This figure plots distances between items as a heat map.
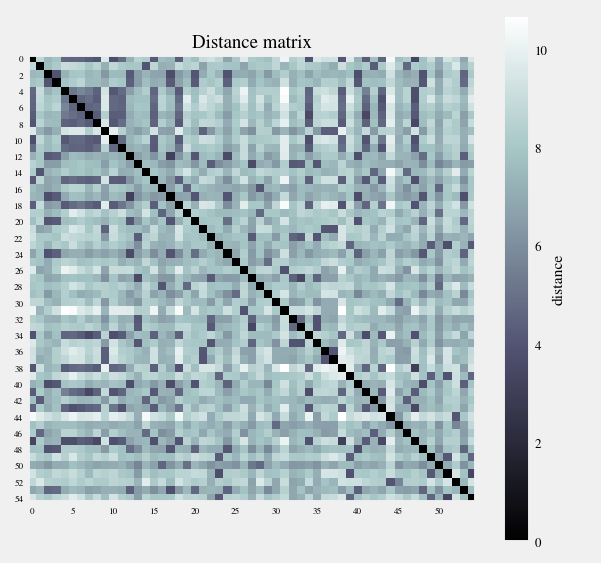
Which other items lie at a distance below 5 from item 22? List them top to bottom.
13, 27, 32, 33, 35
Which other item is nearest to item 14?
1
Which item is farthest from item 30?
38
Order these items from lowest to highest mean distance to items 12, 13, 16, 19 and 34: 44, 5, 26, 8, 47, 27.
27, 47, 8, 5, 26, 44
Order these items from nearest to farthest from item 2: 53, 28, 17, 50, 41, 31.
17, 53, 50, 41, 28, 31
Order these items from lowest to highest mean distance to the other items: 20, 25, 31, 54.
20, 25, 54, 31
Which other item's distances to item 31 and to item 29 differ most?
26
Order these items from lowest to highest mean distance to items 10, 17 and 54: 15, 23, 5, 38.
15, 23, 38, 5
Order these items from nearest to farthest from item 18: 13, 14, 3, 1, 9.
3, 13, 14, 1, 9
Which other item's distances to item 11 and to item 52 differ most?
44
